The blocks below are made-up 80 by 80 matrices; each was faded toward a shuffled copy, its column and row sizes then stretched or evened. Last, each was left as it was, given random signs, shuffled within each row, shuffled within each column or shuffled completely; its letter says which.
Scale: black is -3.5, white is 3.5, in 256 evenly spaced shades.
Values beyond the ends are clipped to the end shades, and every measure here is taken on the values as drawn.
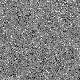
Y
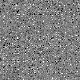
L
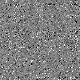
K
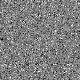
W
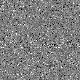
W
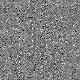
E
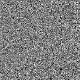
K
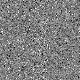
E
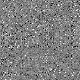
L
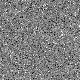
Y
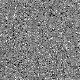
E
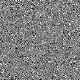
L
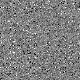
K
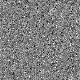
E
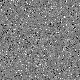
Y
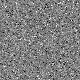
Y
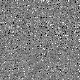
K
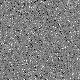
Y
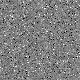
Y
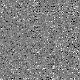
L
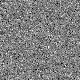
Y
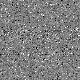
W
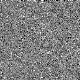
K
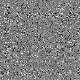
L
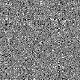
L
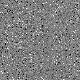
E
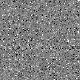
L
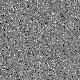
Y
